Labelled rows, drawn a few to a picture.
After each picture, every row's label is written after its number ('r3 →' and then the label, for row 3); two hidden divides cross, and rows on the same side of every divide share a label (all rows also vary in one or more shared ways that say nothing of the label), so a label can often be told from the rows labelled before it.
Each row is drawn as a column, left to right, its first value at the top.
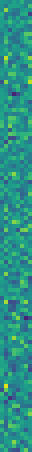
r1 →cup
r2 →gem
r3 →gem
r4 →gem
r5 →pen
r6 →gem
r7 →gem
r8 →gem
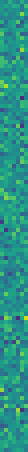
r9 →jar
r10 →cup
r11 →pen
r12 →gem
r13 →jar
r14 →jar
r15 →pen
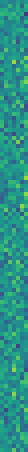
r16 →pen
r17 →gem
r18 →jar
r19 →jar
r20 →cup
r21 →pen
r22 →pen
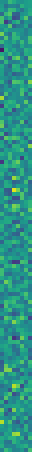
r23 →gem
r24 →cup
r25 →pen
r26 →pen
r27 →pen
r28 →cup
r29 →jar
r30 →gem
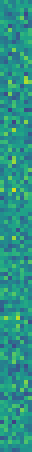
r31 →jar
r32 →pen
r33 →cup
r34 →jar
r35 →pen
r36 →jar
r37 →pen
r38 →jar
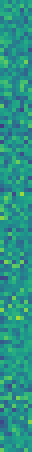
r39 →gem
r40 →jar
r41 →cup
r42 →gem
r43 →cup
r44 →cup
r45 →pen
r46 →cup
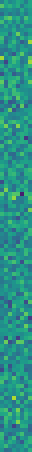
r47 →pen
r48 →cup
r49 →gem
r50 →cup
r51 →cup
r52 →pen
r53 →jar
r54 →gem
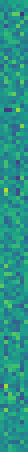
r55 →jar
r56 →cup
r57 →cup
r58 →jar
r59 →gem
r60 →gem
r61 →cup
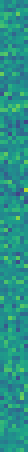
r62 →gem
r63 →jar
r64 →cup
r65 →gem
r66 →gem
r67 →cup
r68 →cup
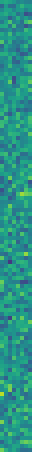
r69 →pen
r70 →gem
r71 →gem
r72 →pen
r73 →cup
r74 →cup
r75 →cup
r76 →pen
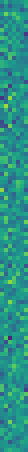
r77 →jar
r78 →gem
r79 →pen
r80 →jar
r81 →jar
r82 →cup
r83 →pen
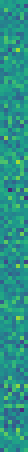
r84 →cup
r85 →pen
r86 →pen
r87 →gem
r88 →pen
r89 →pen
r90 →gem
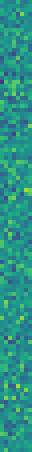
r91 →pen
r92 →cup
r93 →jar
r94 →cup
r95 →pen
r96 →cup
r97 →jar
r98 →cup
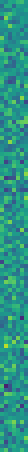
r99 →gem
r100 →jar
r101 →cup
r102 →cup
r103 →pen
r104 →gem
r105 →pen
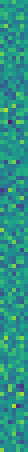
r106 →gem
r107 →gem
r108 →jar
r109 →pen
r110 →jar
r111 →cup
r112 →gem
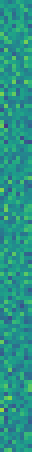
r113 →cup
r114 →gem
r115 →jar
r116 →cup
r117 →gem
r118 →jar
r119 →gem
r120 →gem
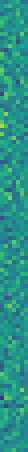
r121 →gem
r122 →cup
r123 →cup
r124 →pen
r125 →cup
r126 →jar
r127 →cup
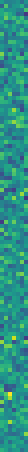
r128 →jar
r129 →cup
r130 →cup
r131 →gem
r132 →gem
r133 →cup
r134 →pen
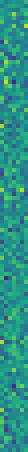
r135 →cup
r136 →gem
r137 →cup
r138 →jar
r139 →cup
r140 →cup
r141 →gem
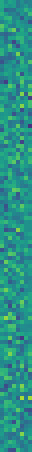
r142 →pen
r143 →cup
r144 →jar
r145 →cup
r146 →gem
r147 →cup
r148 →gem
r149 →cup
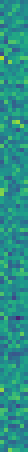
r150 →jar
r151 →cup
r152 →gem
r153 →pen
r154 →gem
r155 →jar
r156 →jar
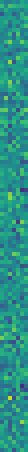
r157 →gem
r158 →gem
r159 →jar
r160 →pen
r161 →cup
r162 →gem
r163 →gem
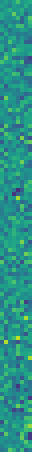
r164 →jar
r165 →pen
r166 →gem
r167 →gem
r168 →gem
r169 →pen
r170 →cup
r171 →jar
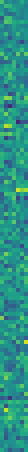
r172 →pen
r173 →jar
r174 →gem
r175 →gem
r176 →jar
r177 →cup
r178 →cup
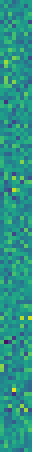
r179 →cup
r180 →gem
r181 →gem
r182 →jar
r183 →jar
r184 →pen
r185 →cup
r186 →cup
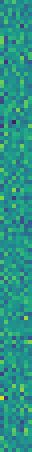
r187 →jar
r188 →pen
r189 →jar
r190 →cup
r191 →gem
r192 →jar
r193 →pen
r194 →pen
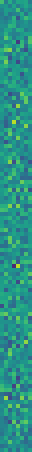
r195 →gem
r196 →jar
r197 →gem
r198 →gem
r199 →pen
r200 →cup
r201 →cup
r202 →jar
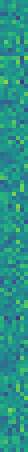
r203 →pen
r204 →gem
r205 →jar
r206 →pen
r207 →gem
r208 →cup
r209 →cup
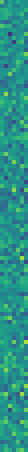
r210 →pen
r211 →cup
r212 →gem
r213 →cup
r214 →gem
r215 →pen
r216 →pen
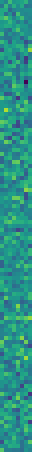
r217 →pen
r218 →gem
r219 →gem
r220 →pen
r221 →cup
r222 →jar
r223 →cup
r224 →jar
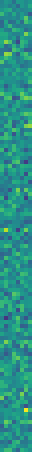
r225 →cup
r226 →gem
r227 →pen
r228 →jar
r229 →cup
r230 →cup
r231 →jar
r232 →pen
